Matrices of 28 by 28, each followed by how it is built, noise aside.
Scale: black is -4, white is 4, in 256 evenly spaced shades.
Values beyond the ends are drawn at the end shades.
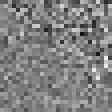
upper triangular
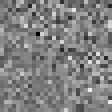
upper triangular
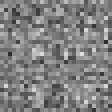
blocks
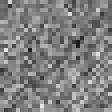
Hankel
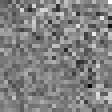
upper triangular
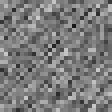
Hankel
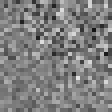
upper triangular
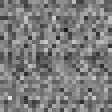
repeating columns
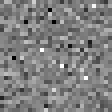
sparse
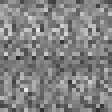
repeating columns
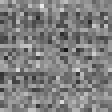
blocks
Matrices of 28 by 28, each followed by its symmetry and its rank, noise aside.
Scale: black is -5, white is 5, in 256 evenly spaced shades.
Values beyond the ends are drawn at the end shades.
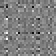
no symmetry, rank two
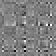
antisymmetric, rank two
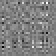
antisymmetric, rank two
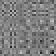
symmetric, rank two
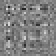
antisymmetric, rank two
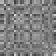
symmetric, rank two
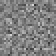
no symmetry, rank four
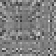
no symmetry, rank three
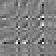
symmetric, rank two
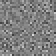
antisymmetric, rank four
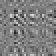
antisymmetric, rank two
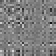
no symmetry, rank two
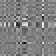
no symmetry, rank two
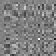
no symmetry, rank three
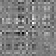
antisymmetric, rank two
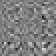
no symmetry, rank three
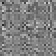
no symmetry, rank three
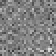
symmetric, rank four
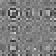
symmetric, rank two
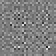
symmetric, rank two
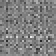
no symmetry, rank four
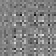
no symmetry, rank two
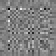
symmetric, rank two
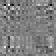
no symmetry, rank two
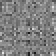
no symmetry, rank four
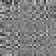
antisymmetric, rank two
